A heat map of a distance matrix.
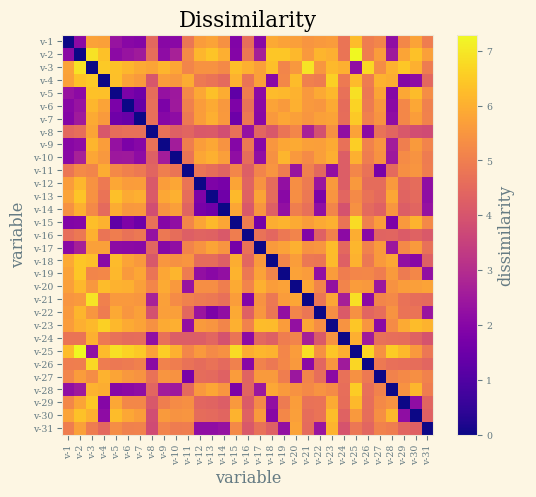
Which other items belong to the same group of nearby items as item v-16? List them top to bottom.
v-8, v-21, v-24, v-26
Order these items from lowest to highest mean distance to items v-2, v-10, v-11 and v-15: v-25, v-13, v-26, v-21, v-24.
v-24, v-26, v-21, v-13, v-25
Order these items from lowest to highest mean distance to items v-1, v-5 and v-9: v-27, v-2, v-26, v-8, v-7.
v-7, v-2, v-8, v-26, v-27
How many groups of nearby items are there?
6
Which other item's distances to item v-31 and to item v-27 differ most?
v-23
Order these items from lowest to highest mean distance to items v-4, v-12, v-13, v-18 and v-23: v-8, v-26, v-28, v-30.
v-30, v-8, v-26, v-28
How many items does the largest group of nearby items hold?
10
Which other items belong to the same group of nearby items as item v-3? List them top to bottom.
v-25
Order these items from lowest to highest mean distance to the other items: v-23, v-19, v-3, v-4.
v-19, v-4, v-23, v-3
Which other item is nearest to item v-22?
v-13
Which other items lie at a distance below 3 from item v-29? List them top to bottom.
v-4, v-18, v-30
